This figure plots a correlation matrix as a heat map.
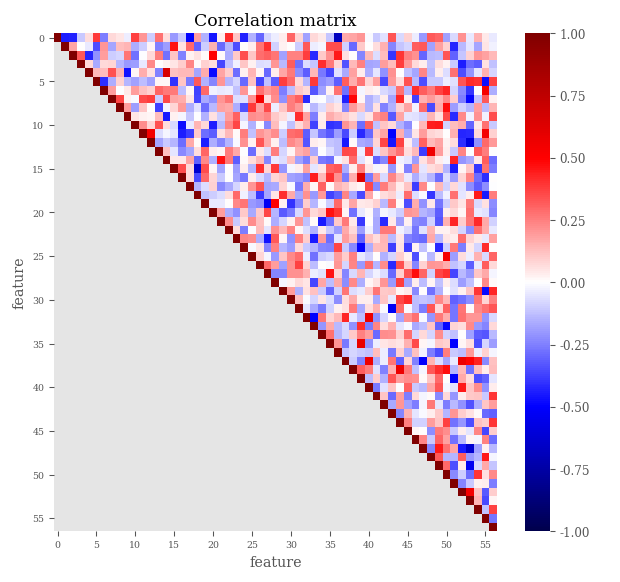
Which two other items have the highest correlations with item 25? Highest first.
50, 8
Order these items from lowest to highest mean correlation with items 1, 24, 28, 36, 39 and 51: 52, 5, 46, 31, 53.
5, 52, 31, 53, 46
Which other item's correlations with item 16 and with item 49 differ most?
10
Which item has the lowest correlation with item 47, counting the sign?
53
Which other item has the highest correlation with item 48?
13
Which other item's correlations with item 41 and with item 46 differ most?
56
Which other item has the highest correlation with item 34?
3
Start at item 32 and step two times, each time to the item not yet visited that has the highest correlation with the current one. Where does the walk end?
37
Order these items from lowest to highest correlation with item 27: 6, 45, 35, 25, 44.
25, 44, 6, 45, 35
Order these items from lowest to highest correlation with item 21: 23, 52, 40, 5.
23, 40, 52, 5
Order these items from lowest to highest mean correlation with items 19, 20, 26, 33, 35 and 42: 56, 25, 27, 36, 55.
25, 56, 55, 27, 36
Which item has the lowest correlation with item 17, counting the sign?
0
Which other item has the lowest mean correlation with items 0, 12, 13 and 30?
36
